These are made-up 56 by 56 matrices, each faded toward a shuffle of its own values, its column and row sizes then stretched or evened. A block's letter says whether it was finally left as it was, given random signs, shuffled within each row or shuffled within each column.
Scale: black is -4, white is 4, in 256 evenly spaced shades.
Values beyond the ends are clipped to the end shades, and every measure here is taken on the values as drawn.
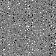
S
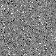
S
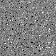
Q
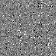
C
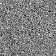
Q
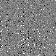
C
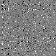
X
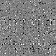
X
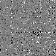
C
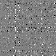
C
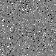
S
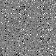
C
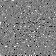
Q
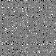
C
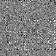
X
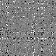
X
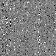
S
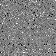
Q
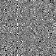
X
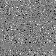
Q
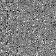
S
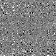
C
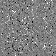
S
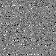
Q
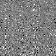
X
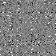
C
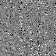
S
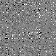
C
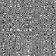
X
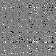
X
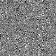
S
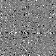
C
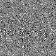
C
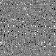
X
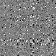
X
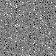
S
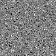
S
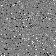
Q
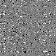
C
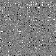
X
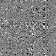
X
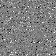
Q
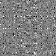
X
